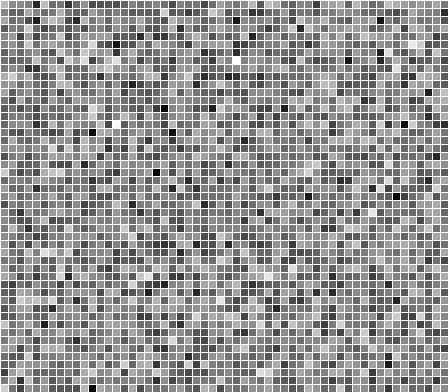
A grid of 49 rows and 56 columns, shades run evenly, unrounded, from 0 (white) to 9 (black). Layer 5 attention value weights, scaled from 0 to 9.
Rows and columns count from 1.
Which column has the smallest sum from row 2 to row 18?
41
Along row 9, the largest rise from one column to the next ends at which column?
51
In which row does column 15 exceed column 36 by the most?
6
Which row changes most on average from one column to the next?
16
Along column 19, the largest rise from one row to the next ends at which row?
36
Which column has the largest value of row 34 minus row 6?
53
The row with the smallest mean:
34
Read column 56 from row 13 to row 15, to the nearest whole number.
3 4 3
